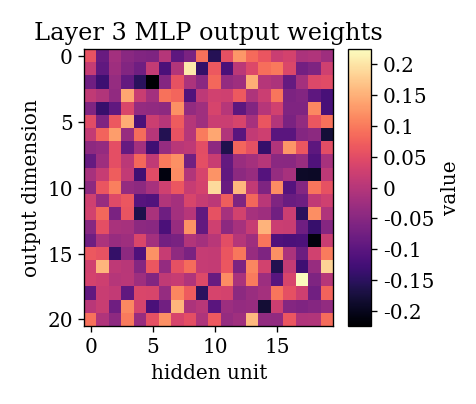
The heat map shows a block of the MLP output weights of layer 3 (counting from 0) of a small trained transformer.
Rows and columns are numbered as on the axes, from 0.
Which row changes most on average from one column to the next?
9
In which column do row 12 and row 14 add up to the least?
17
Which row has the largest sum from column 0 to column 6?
20
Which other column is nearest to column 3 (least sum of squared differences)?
0
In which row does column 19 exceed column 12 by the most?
16
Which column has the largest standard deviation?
18
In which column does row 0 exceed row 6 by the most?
12
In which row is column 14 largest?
13
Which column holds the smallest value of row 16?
15
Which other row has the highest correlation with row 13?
1
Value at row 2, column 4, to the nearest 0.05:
-0.15
